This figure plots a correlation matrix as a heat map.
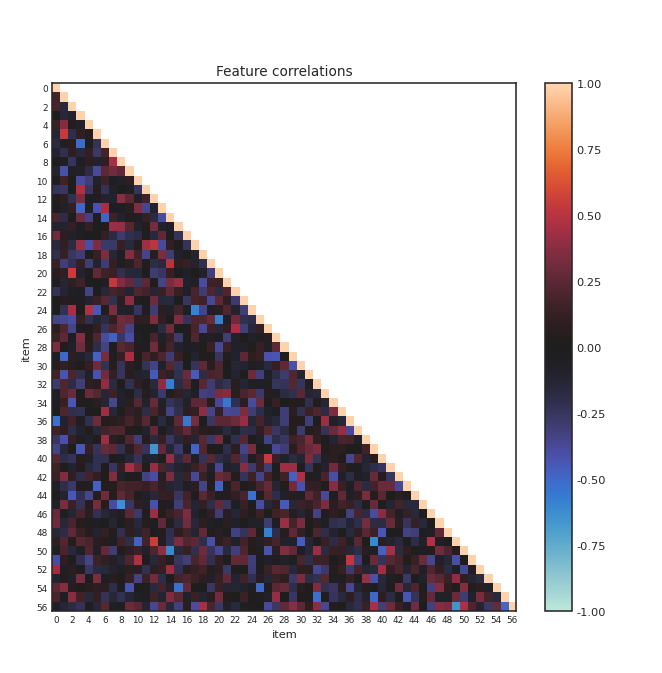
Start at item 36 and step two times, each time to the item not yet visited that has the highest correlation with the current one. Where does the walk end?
10
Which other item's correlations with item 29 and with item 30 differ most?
42
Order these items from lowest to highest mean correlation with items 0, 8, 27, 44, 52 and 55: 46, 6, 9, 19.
6, 9, 19, 46
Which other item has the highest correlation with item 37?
35
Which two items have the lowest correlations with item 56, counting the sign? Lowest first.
49, 55
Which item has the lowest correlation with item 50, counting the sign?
14
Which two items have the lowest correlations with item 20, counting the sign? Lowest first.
25, 43
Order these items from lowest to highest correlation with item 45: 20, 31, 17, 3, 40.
3, 17, 40, 31, 20
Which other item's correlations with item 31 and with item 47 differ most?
28
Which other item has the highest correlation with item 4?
24
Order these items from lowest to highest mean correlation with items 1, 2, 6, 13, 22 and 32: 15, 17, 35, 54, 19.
19, 17, 15, 35, 54
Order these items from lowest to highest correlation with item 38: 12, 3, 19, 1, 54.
1, 19, 12, 3, 54
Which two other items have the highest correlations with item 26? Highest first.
40, 22
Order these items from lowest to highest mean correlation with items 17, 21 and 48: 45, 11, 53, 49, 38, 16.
45, 16, 38, 49, 53, 11
